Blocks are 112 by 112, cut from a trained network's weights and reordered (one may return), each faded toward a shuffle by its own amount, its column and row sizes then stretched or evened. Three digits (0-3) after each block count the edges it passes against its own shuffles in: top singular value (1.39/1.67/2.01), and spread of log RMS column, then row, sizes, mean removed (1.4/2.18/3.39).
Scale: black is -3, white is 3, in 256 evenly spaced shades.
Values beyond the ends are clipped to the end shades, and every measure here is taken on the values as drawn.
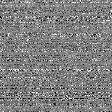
2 0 3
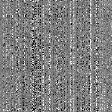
3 3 2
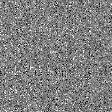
1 2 1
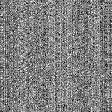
3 0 0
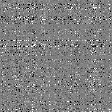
0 2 3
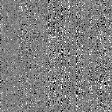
1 3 1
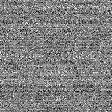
2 0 1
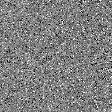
0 1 1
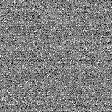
2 0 0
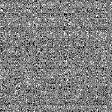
2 2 0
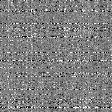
2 0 3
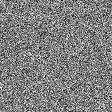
0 0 1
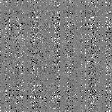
0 3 2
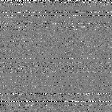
2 0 3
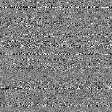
2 1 3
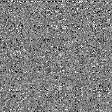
1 1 2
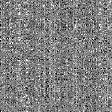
2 1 2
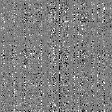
1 3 2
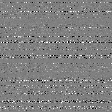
1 0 3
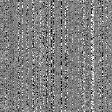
2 3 0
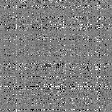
1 2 3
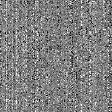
2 2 1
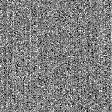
1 0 0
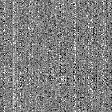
2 2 1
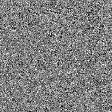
1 1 1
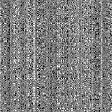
3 2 2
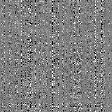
2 3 2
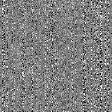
0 3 1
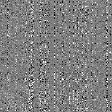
2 3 2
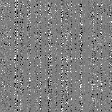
0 3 1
